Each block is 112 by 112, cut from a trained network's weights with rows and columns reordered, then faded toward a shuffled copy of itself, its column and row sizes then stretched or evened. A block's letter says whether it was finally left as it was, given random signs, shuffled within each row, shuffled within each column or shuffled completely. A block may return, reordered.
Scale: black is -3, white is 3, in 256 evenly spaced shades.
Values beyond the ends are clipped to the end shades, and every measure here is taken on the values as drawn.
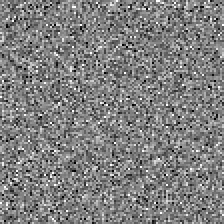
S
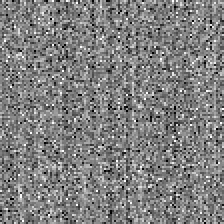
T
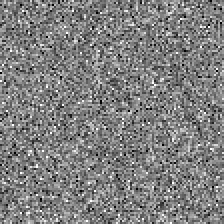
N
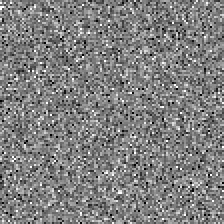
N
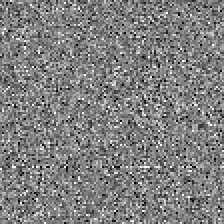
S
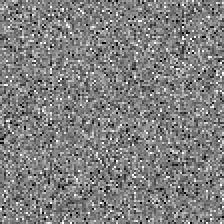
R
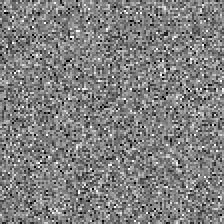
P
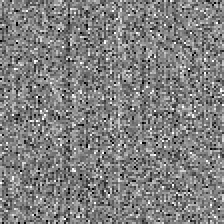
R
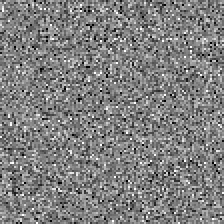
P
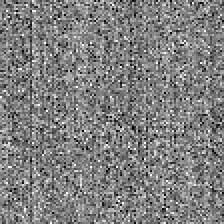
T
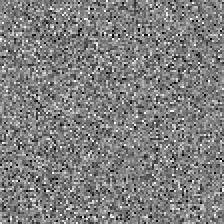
S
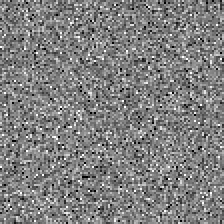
N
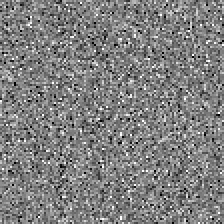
R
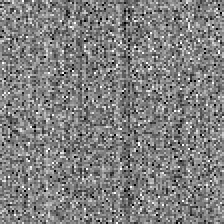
R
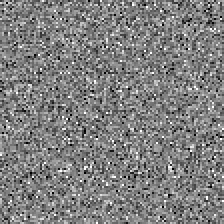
P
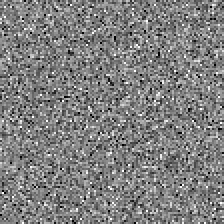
P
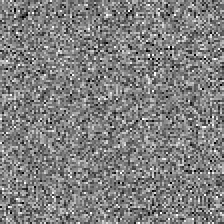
T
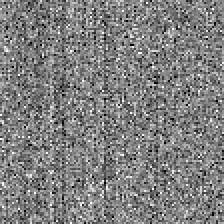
R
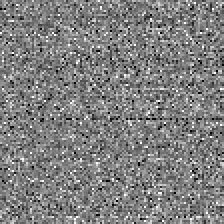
T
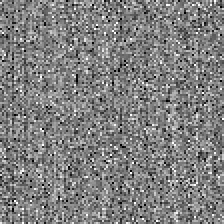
R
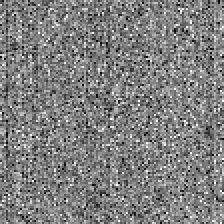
R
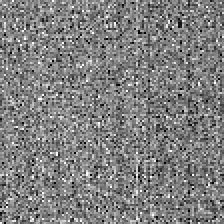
T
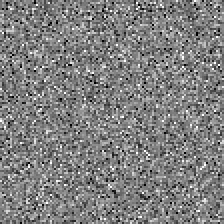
R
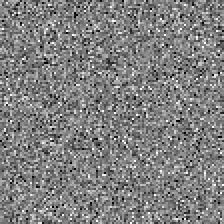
R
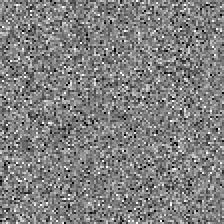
R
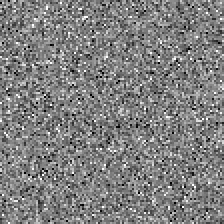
N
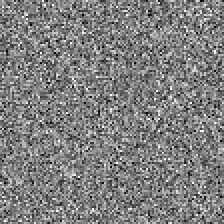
S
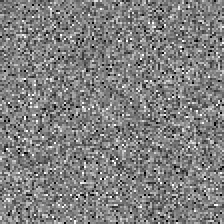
S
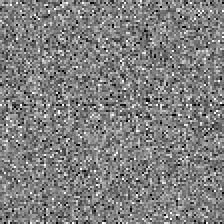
S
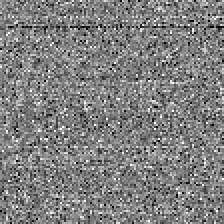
T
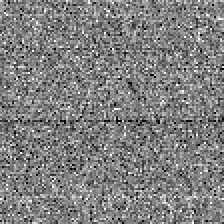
P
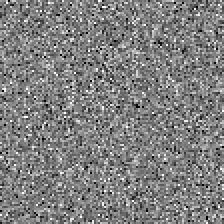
R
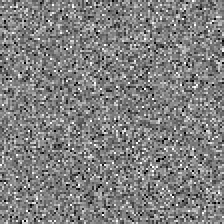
N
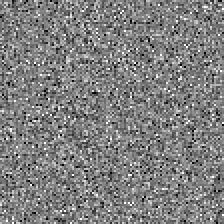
R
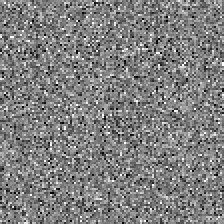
P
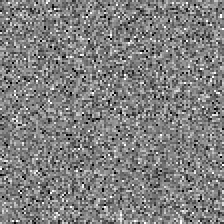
P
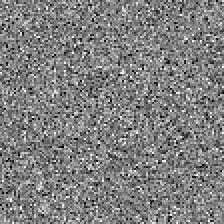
N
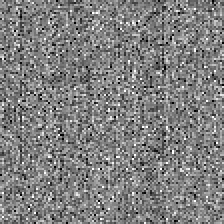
T
